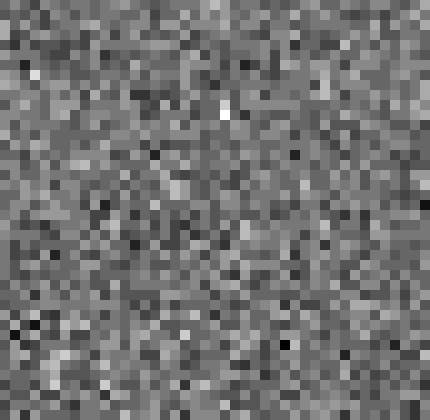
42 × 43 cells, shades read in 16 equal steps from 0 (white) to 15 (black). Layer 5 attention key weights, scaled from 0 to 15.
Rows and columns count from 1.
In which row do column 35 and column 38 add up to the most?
36
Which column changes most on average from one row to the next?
4
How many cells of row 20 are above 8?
16
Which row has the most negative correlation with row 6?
37
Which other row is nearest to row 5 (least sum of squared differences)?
14
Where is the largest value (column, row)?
29, 35
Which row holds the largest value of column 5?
23
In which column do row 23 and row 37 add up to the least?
11
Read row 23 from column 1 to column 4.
6 9 11 10
